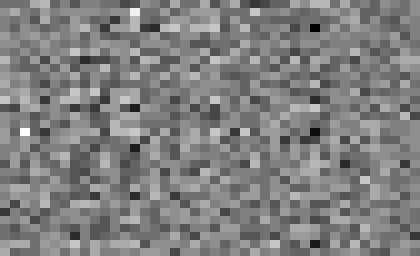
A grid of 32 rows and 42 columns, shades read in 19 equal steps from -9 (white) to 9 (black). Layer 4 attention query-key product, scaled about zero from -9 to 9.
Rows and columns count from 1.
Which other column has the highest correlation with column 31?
39
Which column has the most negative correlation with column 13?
32
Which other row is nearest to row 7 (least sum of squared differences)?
12
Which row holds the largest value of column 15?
4
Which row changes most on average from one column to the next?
17
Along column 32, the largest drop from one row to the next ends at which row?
14
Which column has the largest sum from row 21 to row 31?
8
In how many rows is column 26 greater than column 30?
14
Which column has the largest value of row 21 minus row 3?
35
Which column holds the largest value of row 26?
2
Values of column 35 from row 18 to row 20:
4 -1 2
